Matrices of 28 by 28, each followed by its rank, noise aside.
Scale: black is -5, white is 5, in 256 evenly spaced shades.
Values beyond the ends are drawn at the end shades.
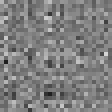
four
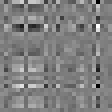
one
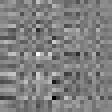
two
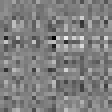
two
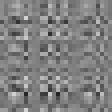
two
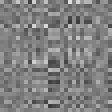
two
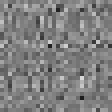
four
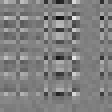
one
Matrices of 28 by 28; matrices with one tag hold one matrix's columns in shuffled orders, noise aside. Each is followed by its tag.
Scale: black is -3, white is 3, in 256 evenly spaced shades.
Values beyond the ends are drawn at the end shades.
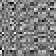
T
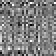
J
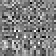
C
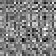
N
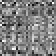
J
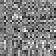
C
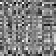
J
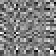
T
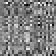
J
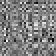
N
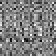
N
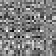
C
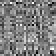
J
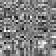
C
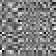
T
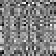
J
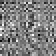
N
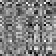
J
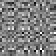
T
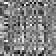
J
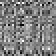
J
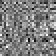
N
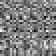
C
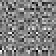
T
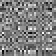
T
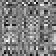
J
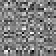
T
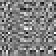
T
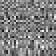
C
